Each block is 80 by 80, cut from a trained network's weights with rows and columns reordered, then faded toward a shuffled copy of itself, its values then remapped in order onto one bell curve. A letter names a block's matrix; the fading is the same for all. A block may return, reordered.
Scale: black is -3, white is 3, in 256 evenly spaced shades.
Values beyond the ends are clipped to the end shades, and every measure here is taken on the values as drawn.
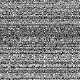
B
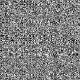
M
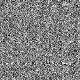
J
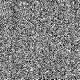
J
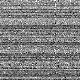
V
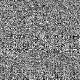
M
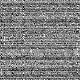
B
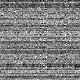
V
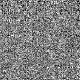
M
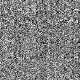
J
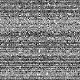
B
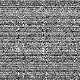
B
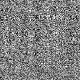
M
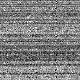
V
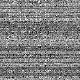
B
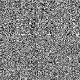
J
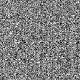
J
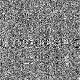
J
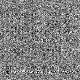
M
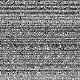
V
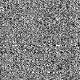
M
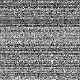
V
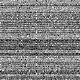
V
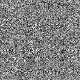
M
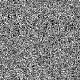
J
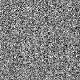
J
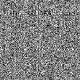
J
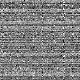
B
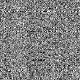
M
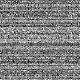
B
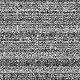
B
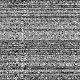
B
